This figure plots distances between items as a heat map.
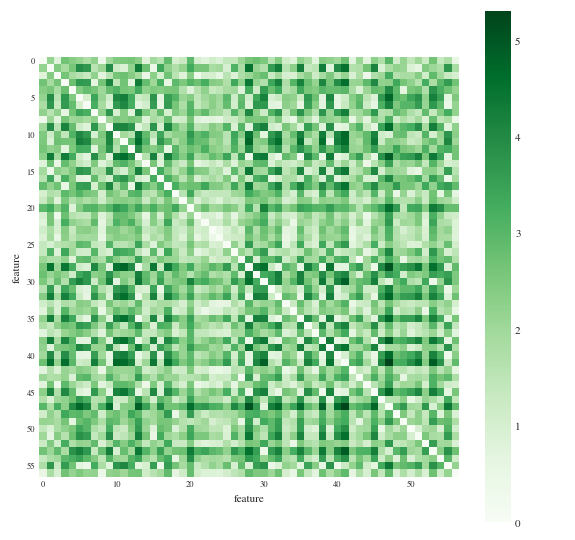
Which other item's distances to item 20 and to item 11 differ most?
39
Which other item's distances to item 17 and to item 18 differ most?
48
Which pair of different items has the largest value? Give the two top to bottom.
41, 47
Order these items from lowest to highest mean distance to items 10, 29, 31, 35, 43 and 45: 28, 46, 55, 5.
55, 5, 28, 46
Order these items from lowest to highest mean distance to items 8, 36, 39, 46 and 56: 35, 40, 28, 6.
6, 40, 35, 28
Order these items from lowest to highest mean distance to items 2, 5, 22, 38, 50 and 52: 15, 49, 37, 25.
37, 25, 49, 15
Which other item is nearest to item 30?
53
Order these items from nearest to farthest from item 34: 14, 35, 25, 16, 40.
14, 25, 16, 40, 35
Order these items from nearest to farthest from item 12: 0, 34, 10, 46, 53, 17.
17, 10, 53, 46, 0, 34
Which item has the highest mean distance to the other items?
47
